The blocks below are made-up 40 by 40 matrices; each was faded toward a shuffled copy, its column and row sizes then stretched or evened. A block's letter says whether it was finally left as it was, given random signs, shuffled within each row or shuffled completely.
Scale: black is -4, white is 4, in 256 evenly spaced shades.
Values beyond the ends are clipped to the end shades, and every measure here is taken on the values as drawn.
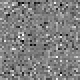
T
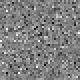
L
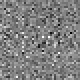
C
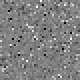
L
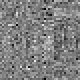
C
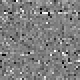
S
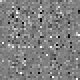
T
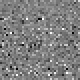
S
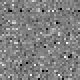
S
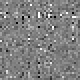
T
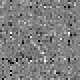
T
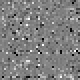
T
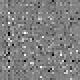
C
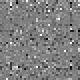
T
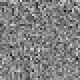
T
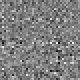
T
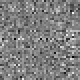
C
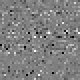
S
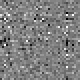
C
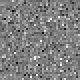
L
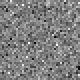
L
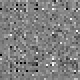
C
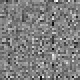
T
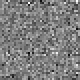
T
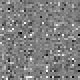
C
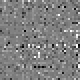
C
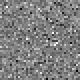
L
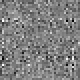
C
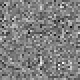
T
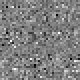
S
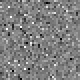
L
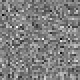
C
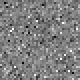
L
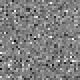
S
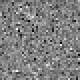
L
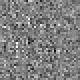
T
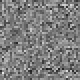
T
